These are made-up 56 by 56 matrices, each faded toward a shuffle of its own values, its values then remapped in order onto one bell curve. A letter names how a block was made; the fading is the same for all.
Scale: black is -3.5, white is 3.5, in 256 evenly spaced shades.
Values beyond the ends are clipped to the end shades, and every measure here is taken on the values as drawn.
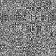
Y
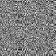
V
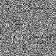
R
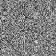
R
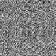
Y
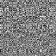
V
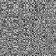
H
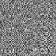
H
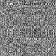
V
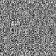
H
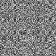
H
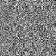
H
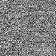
R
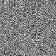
H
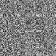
Y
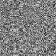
Y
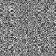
H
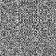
Y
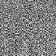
Y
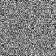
R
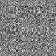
H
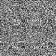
R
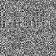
Y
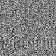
R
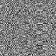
V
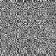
H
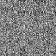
R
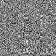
R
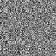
H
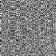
V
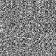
R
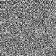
R
